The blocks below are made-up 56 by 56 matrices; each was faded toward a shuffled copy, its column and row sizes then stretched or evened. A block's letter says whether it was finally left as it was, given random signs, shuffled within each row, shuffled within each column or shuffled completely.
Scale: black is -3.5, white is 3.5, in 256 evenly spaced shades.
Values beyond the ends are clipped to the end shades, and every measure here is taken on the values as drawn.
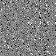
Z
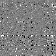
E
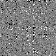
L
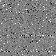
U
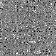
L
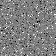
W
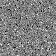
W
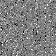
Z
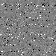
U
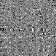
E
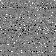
U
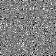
L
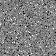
W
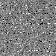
U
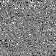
U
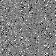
Z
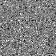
U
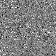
U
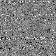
U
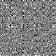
E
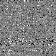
U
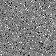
W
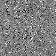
Z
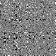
L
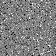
W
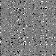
L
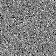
W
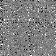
L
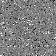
U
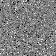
W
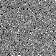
W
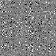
E
